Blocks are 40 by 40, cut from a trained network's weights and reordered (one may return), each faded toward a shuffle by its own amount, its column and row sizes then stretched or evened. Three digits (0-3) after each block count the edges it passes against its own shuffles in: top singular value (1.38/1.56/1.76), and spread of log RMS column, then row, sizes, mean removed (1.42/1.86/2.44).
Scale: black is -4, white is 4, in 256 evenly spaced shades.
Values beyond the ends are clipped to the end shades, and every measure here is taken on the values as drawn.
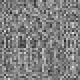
3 1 1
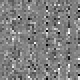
1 3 1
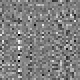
3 3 2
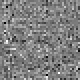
0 2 0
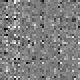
1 3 2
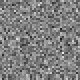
3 0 0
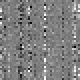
2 3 1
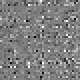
0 2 3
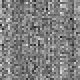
2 2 0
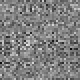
3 0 3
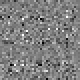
0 1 2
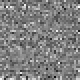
2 1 1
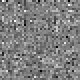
0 1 2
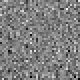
1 2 1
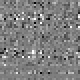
0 2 3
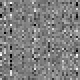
3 3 0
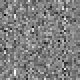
1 2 0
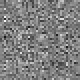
3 2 1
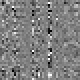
1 3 0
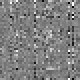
1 3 1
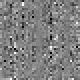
0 3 1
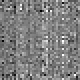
3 2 2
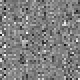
0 3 0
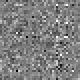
1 2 1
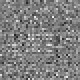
1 0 1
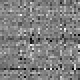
2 2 1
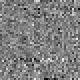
2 0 2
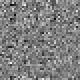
1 1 1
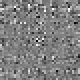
1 2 3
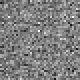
1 0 1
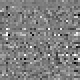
2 1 3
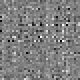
1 1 2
